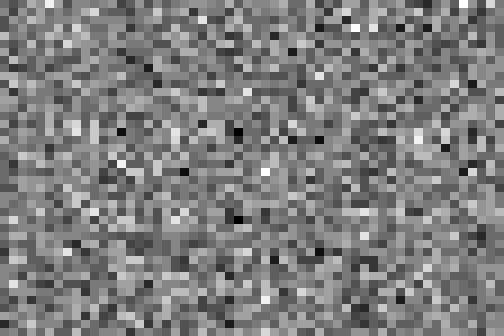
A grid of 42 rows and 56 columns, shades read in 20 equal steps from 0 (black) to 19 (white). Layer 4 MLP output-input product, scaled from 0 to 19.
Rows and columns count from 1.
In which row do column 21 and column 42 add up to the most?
27
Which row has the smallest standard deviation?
29
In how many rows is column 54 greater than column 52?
18
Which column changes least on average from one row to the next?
5
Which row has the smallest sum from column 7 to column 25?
31
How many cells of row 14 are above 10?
22
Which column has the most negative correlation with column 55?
47
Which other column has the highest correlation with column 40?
42
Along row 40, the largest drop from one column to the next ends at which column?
10
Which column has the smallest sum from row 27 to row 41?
26
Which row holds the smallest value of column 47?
13
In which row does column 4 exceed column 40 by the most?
41
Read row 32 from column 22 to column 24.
11 13 11
